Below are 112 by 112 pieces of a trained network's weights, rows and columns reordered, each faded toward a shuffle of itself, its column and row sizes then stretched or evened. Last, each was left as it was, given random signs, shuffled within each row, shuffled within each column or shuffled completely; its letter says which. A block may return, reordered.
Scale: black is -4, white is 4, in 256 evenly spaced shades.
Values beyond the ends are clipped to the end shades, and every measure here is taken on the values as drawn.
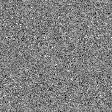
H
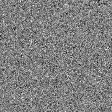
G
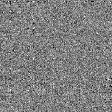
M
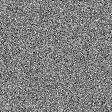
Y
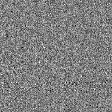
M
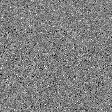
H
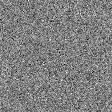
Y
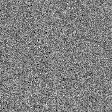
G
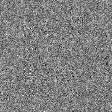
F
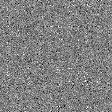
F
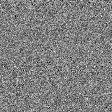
H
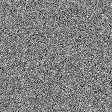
Y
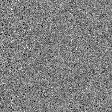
G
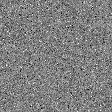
Y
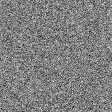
Y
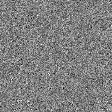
F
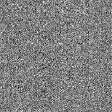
M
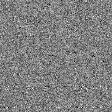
F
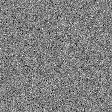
Y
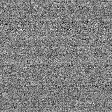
H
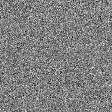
H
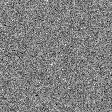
Y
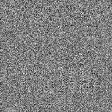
M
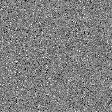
G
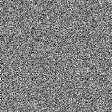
M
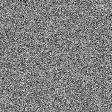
G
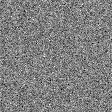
Y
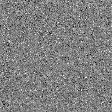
F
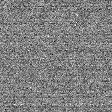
H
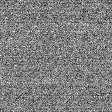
H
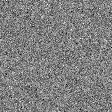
Y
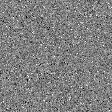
H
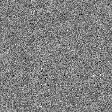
F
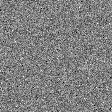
Y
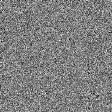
F
